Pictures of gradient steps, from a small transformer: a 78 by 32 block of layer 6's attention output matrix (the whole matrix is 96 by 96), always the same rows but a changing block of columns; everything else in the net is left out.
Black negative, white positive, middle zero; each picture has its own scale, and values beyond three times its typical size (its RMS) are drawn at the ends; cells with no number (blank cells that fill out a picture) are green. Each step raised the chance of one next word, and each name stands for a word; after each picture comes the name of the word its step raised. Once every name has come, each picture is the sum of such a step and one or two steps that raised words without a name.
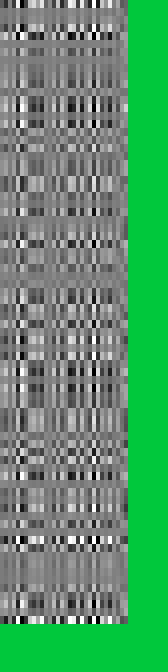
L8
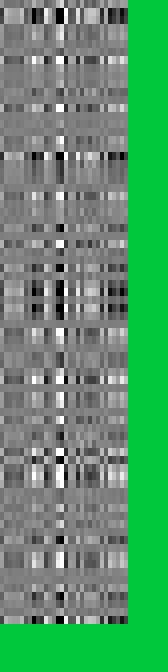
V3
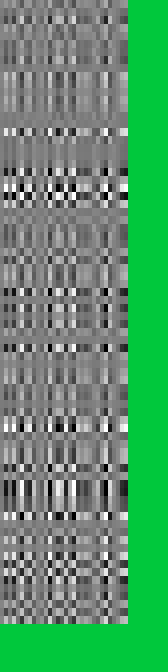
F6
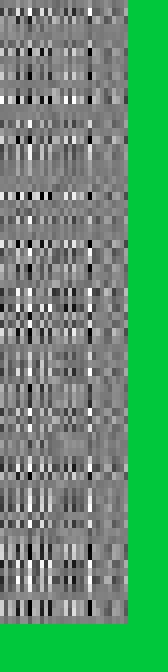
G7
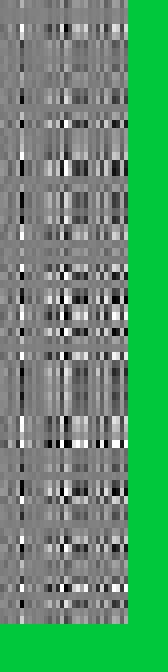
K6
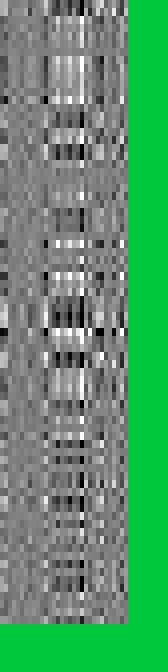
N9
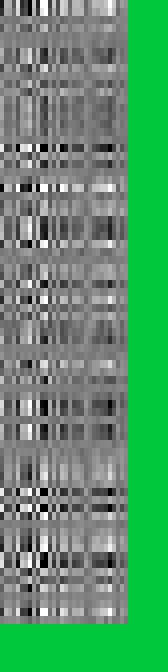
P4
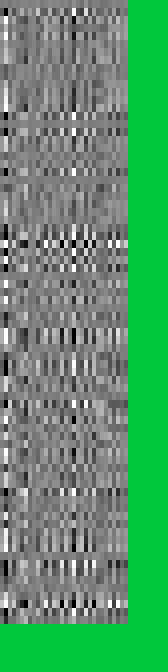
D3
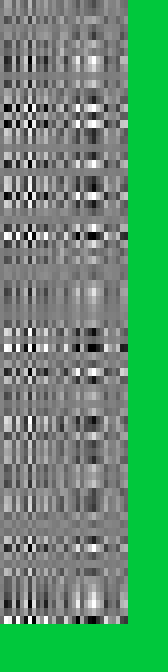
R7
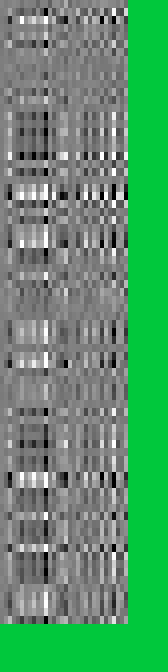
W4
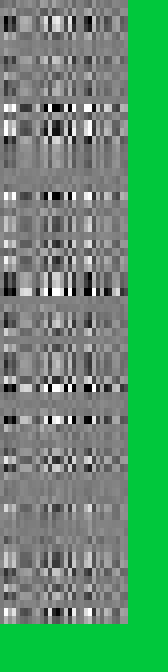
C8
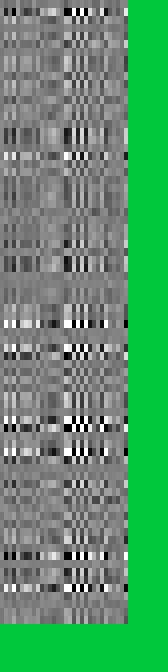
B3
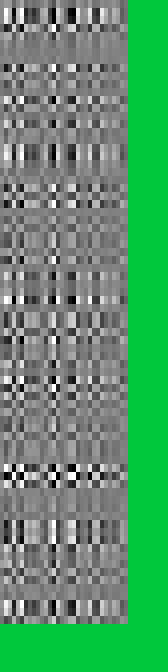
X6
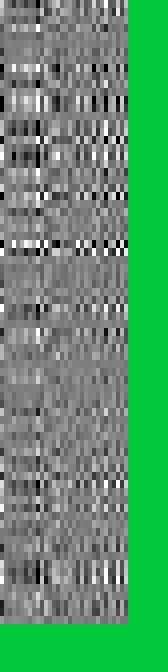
G7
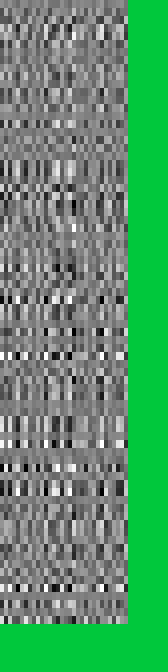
K6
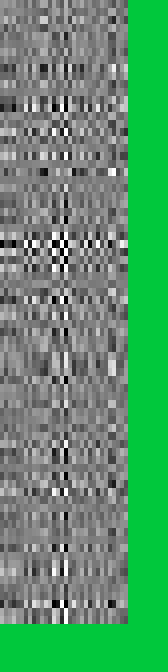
D3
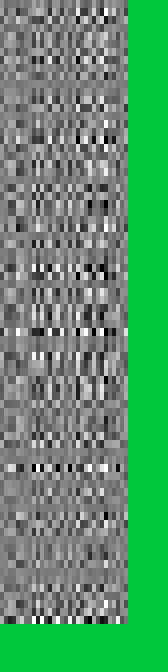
N9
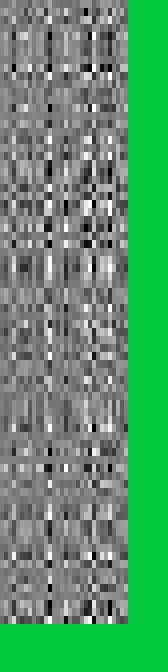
B3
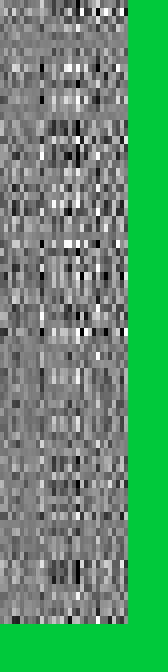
N9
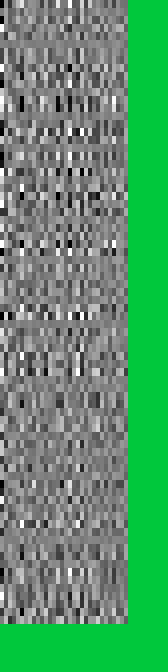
G7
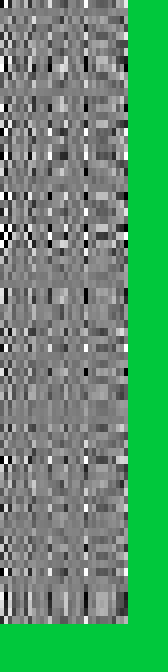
R7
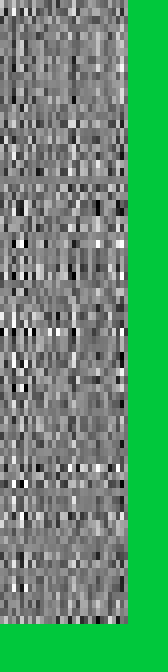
N9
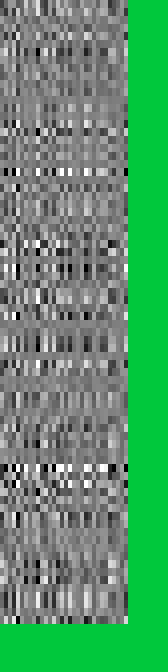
P4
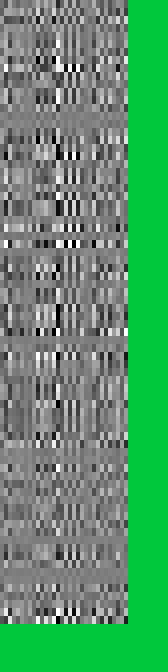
N9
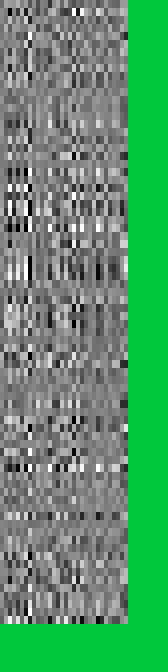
B3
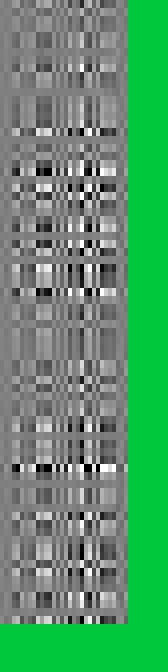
F6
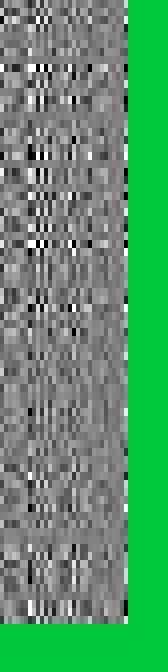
G7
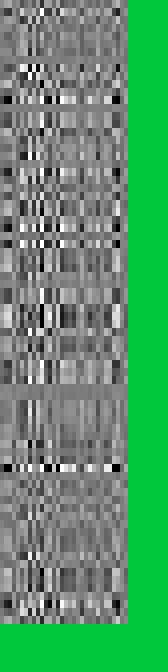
X6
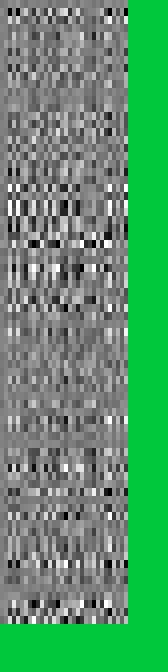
D3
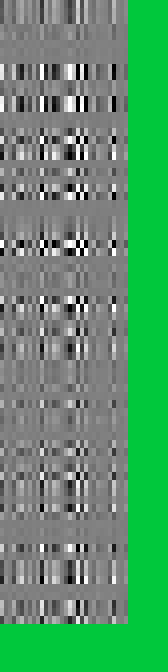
G7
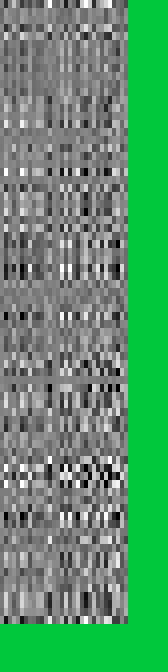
L8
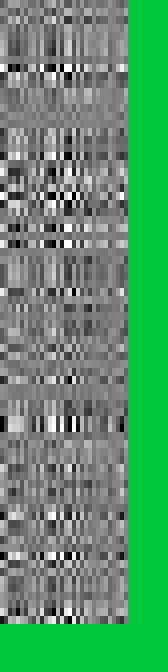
F6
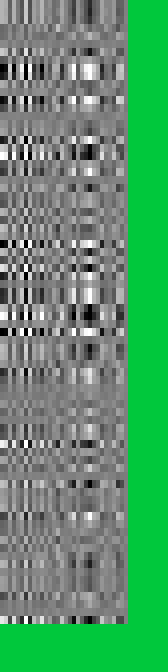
N9
